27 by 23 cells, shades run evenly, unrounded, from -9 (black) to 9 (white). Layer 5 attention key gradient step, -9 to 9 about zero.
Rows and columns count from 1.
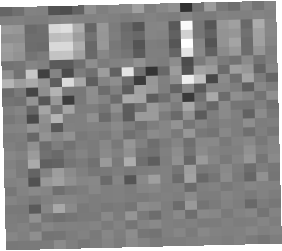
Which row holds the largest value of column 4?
12
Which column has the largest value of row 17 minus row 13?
3
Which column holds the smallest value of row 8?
13
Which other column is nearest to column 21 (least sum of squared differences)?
15
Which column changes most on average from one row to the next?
16
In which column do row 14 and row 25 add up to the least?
5
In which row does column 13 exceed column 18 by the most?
9
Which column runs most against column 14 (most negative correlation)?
11
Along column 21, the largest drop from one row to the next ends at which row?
10
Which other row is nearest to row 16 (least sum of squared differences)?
24
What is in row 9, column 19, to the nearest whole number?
1
